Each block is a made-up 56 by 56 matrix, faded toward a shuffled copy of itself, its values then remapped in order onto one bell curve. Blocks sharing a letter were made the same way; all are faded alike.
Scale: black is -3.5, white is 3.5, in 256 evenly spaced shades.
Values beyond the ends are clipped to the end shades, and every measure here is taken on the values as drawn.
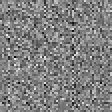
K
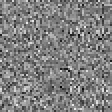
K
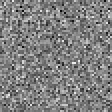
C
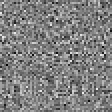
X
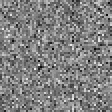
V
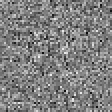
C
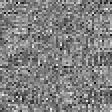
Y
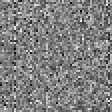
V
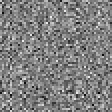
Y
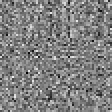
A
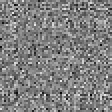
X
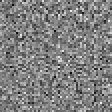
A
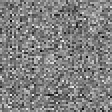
A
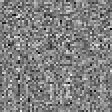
A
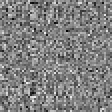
A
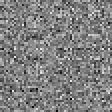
A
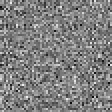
A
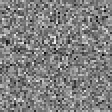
C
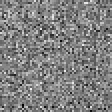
C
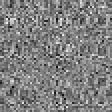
Y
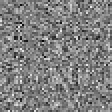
A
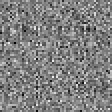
A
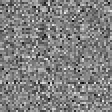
X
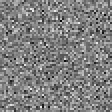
C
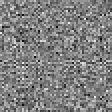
Y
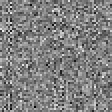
K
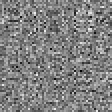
A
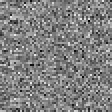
C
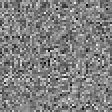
A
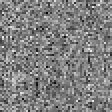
V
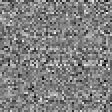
X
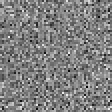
K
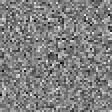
C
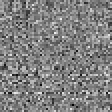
X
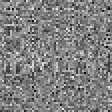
K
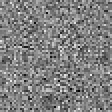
Y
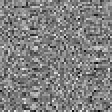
Y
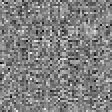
Y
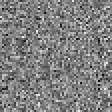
C
